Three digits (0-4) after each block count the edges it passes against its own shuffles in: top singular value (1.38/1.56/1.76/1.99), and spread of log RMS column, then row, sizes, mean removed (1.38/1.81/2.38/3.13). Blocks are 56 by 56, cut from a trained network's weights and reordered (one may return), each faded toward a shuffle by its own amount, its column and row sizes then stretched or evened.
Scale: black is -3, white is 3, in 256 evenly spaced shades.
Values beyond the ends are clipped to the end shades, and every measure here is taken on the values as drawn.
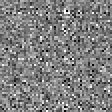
2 2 1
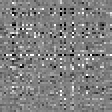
4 3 4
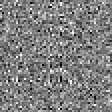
3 2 1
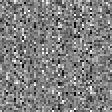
3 3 0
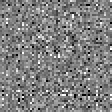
2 3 1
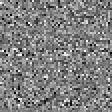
0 0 3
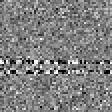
4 0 3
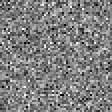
1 0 1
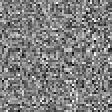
4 2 0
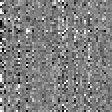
3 4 1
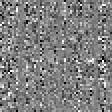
1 4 1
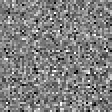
1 2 1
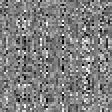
4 4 0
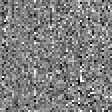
0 3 0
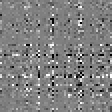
2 4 4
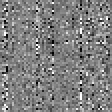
1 4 1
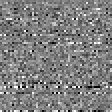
2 0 4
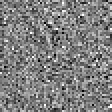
3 1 0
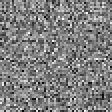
4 0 1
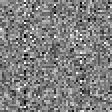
1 2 0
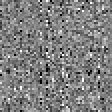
0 3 1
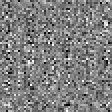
1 3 2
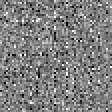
0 3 1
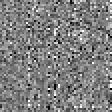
2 3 1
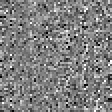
0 3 0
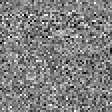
1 0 2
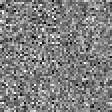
2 2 0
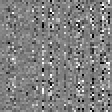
1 4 0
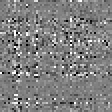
1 3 4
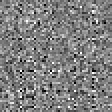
4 2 2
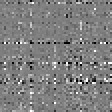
3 3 4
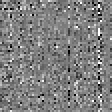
1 4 1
